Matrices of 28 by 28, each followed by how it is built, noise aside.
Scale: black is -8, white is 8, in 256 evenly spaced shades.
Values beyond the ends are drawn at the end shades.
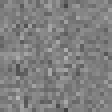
uneven columns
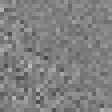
lower triangular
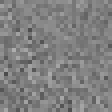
lower triangular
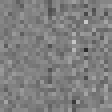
uneven columns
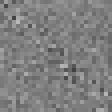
banded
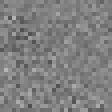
lower triangular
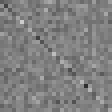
diagonal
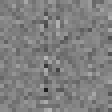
uneven columns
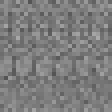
repeating columns
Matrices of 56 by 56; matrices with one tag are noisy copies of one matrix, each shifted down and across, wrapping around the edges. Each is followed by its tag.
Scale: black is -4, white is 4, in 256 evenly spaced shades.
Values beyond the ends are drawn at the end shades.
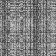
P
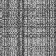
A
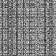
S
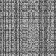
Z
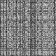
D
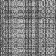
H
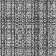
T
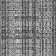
H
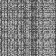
D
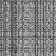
D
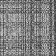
A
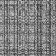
T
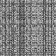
D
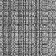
Z
